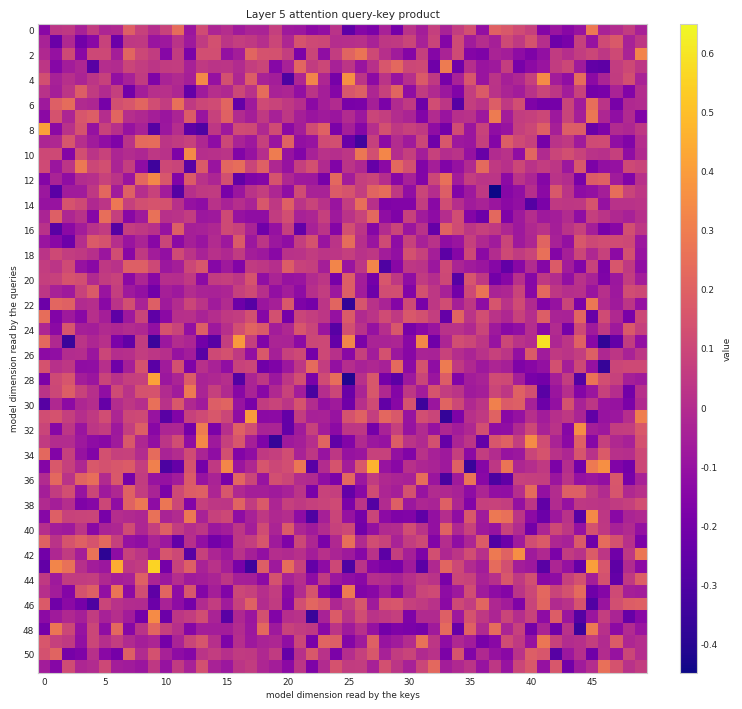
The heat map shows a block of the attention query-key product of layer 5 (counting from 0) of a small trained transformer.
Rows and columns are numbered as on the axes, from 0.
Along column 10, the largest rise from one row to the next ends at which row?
38
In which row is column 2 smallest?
25
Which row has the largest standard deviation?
43
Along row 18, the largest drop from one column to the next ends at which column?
42
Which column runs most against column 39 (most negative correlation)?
5
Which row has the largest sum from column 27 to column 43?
23
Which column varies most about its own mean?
9
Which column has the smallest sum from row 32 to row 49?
22
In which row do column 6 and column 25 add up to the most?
45
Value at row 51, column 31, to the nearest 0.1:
0.1
